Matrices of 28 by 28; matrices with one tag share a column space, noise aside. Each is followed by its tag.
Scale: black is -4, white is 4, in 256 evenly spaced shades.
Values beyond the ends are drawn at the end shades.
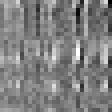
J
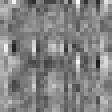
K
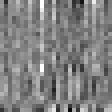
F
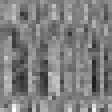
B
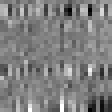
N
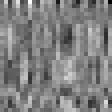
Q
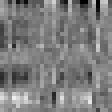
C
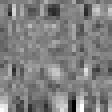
N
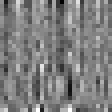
F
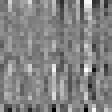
F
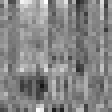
F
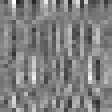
Q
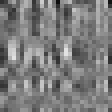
J
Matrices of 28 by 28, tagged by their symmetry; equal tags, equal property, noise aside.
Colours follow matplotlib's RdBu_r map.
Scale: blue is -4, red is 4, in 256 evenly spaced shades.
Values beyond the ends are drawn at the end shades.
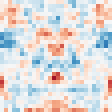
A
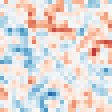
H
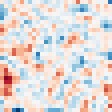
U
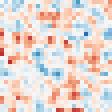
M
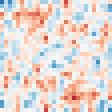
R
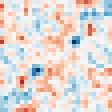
R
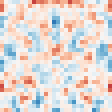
A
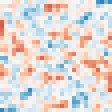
R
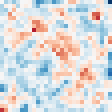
M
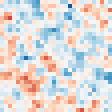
M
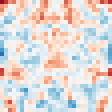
A
